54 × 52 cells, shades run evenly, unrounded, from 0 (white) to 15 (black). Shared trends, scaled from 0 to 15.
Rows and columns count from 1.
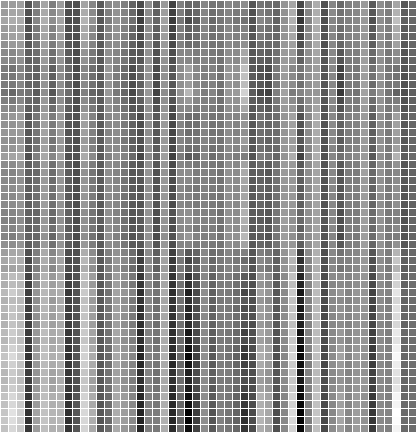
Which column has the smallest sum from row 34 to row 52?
50
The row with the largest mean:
12
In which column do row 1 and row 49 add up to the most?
38
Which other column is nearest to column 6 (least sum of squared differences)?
40
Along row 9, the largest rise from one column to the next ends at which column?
32
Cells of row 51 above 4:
44
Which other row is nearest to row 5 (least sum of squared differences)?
4
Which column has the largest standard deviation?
24
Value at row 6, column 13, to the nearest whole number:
10
